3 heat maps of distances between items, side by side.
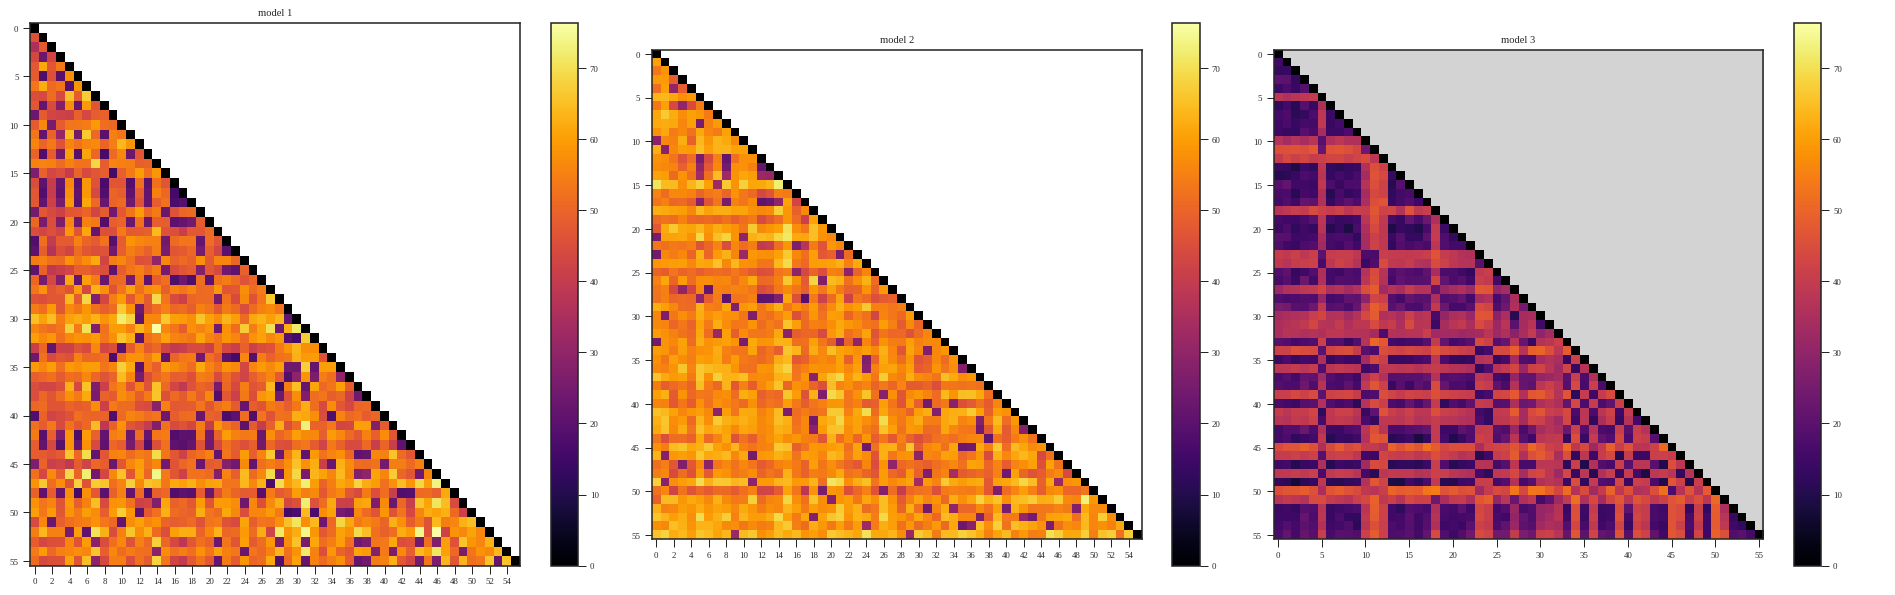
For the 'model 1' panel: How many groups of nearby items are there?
8
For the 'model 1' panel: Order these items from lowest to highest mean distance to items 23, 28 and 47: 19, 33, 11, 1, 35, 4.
19, 33, 4, 1, 11, 35
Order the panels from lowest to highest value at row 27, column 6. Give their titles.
model 2, model 3, model 1
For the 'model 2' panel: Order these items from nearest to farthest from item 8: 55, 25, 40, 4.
25, 40, 4, 55
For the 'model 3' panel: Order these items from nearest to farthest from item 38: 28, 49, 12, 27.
49, 28, 27, 12
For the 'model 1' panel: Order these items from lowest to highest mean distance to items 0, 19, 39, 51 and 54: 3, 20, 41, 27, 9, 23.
23, 9, 41, 3, 20, 27
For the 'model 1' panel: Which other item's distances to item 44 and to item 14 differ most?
31
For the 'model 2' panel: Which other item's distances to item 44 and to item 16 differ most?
38
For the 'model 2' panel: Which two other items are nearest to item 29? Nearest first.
9, 55
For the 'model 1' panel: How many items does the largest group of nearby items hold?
14
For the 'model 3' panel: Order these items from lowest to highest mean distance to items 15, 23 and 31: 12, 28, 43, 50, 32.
28, 43, 32, 12, 50
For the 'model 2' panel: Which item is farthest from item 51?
49
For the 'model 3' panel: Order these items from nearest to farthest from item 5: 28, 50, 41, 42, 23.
41, 42, 23, 28, 50
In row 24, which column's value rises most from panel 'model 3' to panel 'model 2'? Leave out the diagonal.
41
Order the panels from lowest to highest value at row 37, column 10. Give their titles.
model 3, model 1, model 2
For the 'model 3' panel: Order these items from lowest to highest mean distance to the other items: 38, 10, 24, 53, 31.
53, 38, 10, 24, 31
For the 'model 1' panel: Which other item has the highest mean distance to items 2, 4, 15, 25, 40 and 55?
30
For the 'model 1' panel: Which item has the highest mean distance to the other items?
47
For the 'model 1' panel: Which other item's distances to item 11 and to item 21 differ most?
38
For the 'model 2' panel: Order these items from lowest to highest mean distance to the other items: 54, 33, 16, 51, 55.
16, 33, 54, 51, 55
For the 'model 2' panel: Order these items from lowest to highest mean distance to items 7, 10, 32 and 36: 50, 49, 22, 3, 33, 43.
33, 50, 22, 43, 3, 49
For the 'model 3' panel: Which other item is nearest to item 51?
30
